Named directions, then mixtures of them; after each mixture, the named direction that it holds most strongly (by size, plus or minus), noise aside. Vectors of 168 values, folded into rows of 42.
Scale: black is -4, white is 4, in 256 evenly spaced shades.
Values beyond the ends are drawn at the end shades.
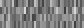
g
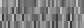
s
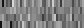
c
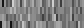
c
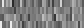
c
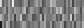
g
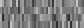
s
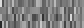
s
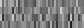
s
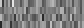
c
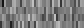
c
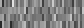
c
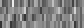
g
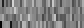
c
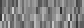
s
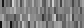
c
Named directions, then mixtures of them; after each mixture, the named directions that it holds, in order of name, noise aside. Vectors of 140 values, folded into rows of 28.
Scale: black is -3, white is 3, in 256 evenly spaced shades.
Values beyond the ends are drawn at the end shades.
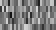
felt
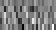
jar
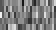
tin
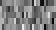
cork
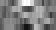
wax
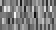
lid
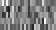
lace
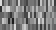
felt, lid.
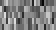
cork, jar.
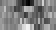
wax.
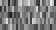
felt, wax.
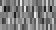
lid.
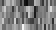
cork, lid, wax.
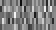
lid.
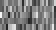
tin.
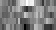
wax.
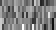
cork, jar.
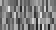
jar, lid.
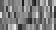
tin.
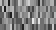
felt, jar, wax.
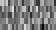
felt, lace.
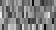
cork, tin.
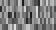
felt, tin.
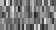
lace, lid.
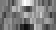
wax.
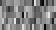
cork.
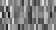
lace, tin.
